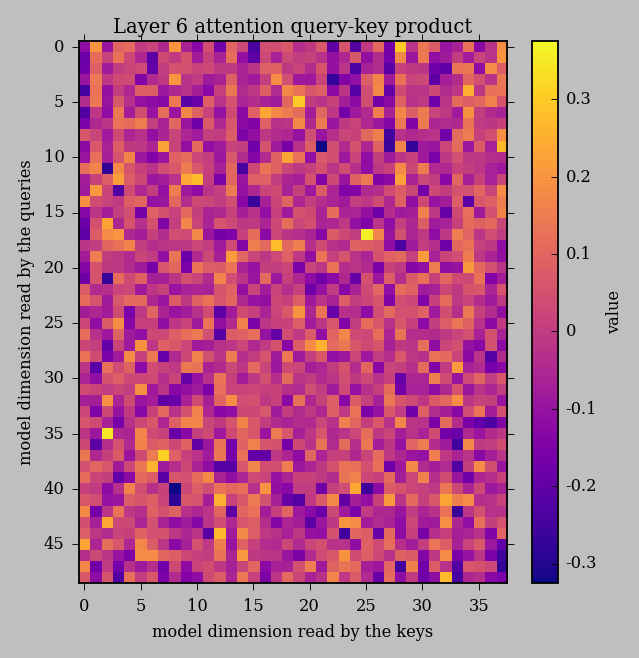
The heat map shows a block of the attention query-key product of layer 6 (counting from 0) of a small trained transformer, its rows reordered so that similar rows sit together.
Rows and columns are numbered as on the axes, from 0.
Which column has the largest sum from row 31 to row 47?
14
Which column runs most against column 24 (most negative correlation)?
34
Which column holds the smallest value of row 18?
28
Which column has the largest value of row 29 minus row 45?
33
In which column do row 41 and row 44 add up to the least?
23
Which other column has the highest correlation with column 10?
9
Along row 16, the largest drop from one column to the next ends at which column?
3
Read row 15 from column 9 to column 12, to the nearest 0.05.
0.1 0 -0.05 -0.05
